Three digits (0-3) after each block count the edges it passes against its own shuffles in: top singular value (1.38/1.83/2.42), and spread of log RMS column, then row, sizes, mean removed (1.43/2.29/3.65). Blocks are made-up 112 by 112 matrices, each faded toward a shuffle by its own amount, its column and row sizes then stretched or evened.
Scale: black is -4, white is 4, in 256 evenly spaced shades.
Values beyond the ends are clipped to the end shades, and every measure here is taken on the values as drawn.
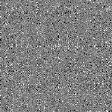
2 2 1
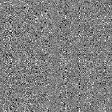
2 2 1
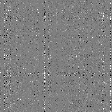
2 2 1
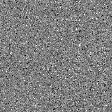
1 1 0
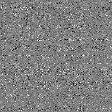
0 1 2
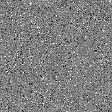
1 1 0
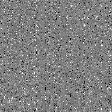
1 2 0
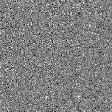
2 1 1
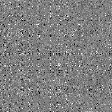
2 2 2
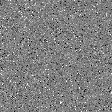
1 0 0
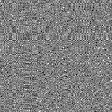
3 0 1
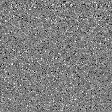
1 0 1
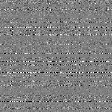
2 1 3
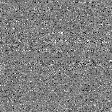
0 0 2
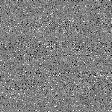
2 0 2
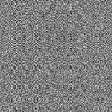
3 2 1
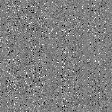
0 2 1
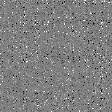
0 2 1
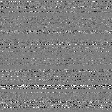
2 0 3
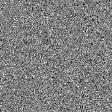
1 1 0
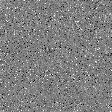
1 0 1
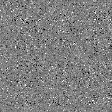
1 1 1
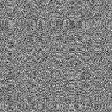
3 0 1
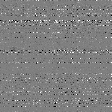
1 1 3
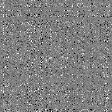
0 2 2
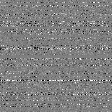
2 0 3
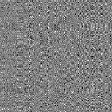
3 2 0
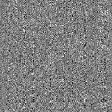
2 2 0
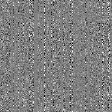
1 3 1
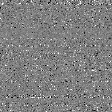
0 1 2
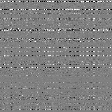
3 1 3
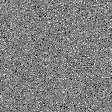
0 0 0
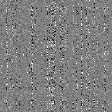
2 3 1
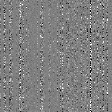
2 3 0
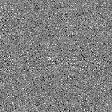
2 0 1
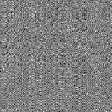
3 1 0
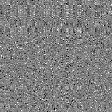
3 1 0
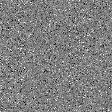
0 1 0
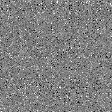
1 1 1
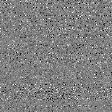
0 1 2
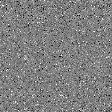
1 1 1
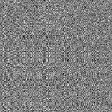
3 2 1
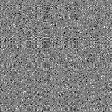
3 0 1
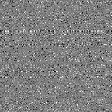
3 0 2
